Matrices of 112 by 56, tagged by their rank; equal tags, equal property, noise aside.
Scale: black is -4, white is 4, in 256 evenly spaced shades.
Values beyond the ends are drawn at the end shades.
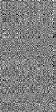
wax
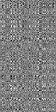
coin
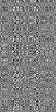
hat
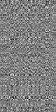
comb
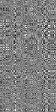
coin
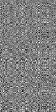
comb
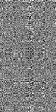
wax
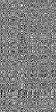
coin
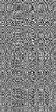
comb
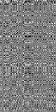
coin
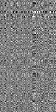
hat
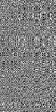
comb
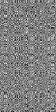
hat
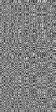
coin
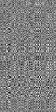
comb
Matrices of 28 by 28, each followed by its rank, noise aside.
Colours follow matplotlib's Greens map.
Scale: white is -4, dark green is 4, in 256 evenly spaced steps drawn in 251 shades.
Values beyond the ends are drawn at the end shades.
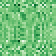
three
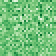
six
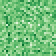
eight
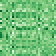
three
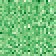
six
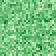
eight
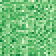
six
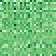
three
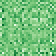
three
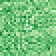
eight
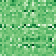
three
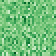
six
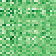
three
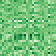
three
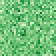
eight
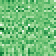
four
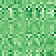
three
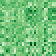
three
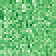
eight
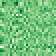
four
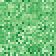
six
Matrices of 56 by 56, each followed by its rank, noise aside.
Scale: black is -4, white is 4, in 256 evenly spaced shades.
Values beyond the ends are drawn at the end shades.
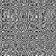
four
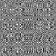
six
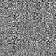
eight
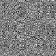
eight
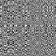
four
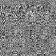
eight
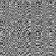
four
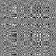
three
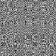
six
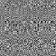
six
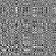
four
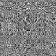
eight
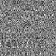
eight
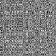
six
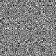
eight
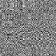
six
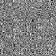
eight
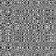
four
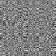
four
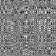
four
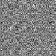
eight
